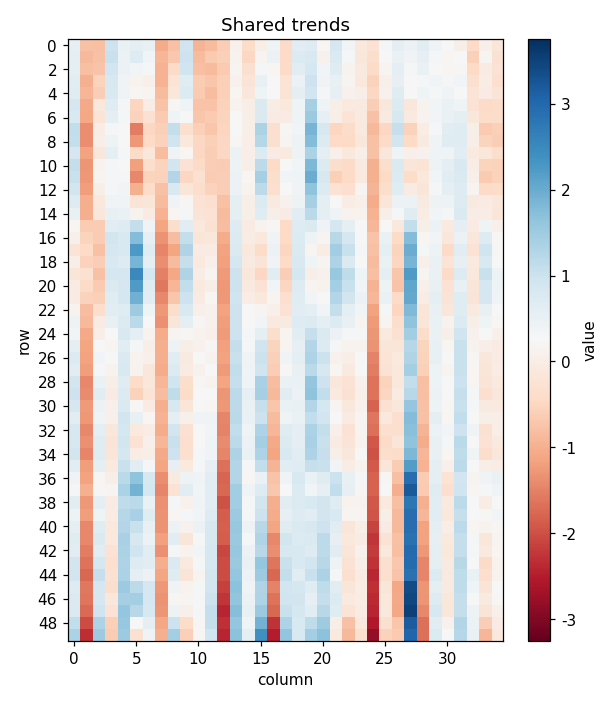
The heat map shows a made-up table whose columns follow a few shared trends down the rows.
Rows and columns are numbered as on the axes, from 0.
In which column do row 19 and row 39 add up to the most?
27
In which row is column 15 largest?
49
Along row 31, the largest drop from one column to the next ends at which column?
28
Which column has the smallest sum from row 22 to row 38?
24
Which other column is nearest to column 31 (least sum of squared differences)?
20
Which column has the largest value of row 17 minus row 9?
5
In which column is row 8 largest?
19
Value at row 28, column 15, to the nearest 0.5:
1.5
